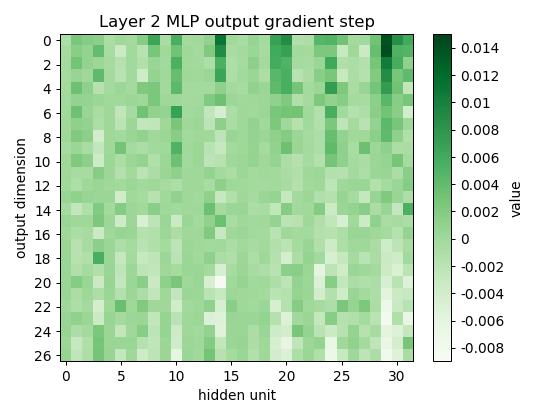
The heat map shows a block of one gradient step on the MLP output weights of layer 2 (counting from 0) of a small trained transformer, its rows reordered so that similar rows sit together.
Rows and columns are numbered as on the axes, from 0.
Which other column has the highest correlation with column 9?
16
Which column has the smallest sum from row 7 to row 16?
7
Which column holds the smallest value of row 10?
3
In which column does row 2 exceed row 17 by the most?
29
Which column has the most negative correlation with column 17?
22
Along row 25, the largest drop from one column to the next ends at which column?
24
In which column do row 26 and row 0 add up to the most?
14
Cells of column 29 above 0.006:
5
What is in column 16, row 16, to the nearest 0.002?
0
